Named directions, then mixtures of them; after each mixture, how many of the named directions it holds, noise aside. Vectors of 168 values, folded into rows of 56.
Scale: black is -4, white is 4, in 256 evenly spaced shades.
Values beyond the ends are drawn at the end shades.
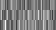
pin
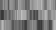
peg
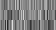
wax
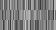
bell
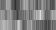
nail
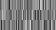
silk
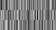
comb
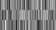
four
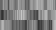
one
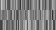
three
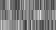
two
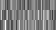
one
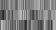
two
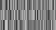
three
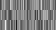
four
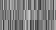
one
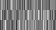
one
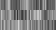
three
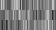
three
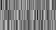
one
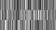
three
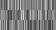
two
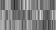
two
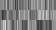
four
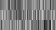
two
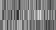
four
